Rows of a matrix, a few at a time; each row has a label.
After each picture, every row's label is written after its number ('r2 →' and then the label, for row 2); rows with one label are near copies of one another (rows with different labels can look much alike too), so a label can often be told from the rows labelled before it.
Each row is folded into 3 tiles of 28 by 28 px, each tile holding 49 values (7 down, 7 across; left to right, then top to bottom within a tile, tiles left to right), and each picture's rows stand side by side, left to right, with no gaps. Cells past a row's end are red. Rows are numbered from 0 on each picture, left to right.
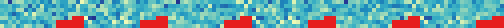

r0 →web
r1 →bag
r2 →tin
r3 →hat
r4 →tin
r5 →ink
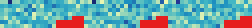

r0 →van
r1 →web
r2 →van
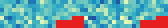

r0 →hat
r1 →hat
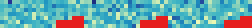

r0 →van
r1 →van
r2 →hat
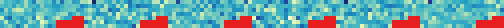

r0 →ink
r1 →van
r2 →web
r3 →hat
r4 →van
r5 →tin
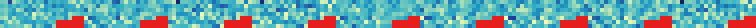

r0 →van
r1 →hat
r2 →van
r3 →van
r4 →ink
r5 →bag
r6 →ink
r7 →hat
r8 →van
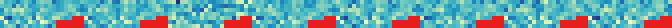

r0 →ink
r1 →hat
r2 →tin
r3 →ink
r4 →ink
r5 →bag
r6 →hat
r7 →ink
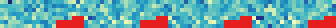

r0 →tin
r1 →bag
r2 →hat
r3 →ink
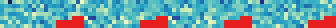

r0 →web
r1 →ink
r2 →ink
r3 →van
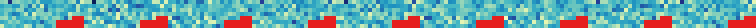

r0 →web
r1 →van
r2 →hat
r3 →web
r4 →web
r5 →bag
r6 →ink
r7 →tin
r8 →web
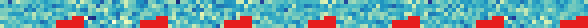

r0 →tin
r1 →bag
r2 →van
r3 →tin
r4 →tin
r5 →web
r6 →ink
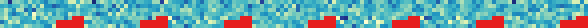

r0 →van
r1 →web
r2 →ink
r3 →web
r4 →ink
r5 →bag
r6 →tin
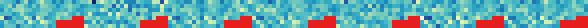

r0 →bag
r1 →web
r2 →hat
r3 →ink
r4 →web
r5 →ink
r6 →hat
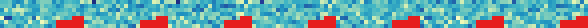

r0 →ink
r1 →van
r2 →tin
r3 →tin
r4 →bag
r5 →hat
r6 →tin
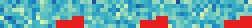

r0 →hat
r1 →van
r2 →web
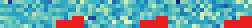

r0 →web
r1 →bag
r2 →van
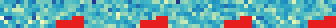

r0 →ink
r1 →van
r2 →tin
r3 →hat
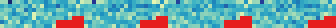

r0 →van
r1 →tin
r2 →tin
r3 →tin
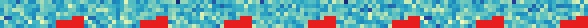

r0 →bag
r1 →hat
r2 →van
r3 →web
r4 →van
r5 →ink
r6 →tin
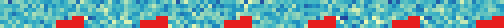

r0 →web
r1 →bag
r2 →web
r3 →tin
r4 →ink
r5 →hat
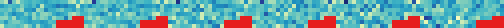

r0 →tin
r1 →tin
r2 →van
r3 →web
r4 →web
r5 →ink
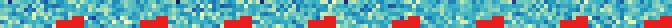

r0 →van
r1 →bag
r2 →van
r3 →web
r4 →tin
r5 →hat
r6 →web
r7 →hat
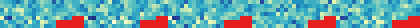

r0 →ink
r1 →bag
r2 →ink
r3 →web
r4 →bag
